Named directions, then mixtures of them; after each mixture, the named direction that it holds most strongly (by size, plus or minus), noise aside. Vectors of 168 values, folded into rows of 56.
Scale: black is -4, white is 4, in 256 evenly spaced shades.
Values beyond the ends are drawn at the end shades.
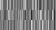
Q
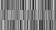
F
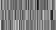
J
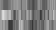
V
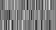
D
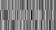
D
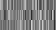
Q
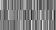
Q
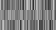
F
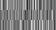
Q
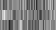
V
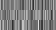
F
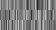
D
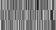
J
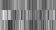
V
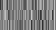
Q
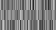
F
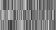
Q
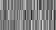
Q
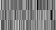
J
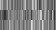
Q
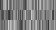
Q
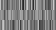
F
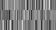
D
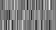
D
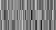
Q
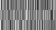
J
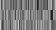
J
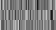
J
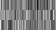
J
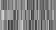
V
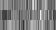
V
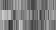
V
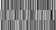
J
